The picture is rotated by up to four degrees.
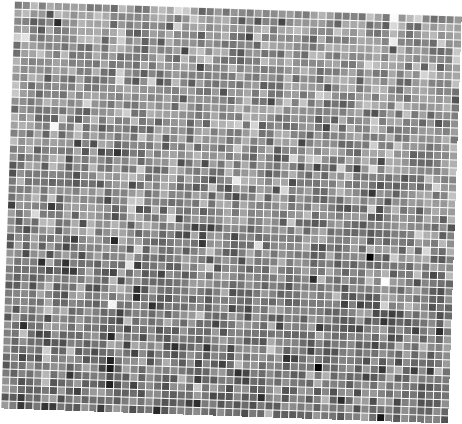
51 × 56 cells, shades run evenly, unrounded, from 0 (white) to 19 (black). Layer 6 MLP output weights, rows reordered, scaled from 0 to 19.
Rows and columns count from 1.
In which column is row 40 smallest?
16
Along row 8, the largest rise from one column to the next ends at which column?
24
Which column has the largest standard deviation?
14
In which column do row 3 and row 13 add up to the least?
10
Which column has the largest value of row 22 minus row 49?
1
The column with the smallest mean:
56
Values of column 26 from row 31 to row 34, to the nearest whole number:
5 13 4 11
